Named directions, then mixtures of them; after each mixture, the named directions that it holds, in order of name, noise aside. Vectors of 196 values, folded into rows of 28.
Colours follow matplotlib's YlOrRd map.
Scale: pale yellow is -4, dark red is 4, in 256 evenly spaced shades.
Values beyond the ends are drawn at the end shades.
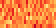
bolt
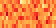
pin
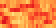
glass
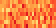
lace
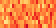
lace, pin.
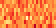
bolt, lace.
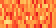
bolt, lace, pin.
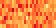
bolt, glass.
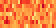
lace, pin.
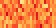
bolt, pin.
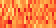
bolt.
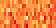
lace.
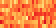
glass, lace.
